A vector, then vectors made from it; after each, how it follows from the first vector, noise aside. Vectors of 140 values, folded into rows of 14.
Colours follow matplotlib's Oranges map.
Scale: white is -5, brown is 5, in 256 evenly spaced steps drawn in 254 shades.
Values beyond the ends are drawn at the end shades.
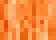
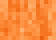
reversed, negated, shrunk.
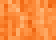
wrapped around, shrunk.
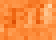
wrapped around, partly zeroed.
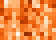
wrapped around, negated, scaled up.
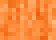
reversed, negated, shrunk.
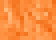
wrapped around, negated, shrunk.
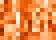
wrapped around, negated, scaled up.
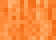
reversed, shrunk.
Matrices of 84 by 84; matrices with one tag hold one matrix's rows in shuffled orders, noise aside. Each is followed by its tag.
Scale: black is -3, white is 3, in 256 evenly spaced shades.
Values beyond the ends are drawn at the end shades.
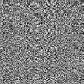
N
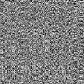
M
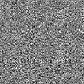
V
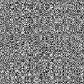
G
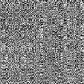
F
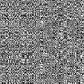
F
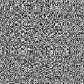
G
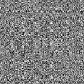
G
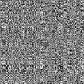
F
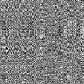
F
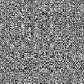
G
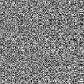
M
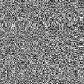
M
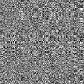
M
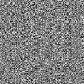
V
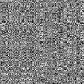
F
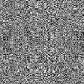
N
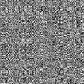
F
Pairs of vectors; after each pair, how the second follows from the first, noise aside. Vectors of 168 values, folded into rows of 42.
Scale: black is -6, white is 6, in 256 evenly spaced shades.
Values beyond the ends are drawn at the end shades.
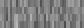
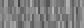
reversed.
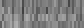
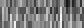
reversed, negated, scaled up.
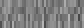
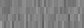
negated, shrunk.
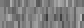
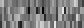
wrapped around, scaled up.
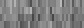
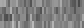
wrapped around, negated.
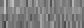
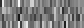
wrapped around, scaled up.
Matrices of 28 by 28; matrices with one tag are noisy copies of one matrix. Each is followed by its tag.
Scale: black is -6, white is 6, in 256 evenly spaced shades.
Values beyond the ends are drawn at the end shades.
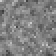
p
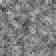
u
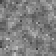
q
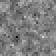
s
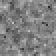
s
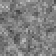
s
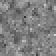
s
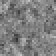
s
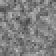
u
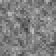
u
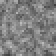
p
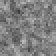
s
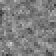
p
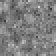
s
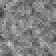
p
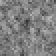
u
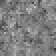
q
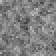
u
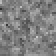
u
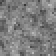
q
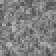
p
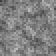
q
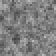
s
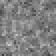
p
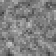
p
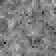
q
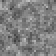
s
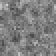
s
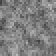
q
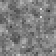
s
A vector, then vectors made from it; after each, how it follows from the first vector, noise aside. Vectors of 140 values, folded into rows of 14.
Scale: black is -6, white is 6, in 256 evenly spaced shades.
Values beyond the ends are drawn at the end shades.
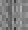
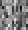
negated, scaled up.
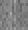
negated, shrunk.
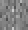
reversed, negated, partly zeroed.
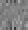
partly zeroed.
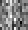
negated, scaled up.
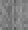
shrunk.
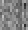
wrapped around.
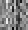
reversed, scaled up.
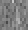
reversed, negated, partly zeroed.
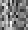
wrapped around, negated, scaled up.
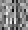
reversed, scaled up.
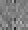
partly zeroed.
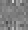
reversed, negated, partly zeroed.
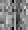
reversed, scaled up.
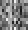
negated, scaled up.
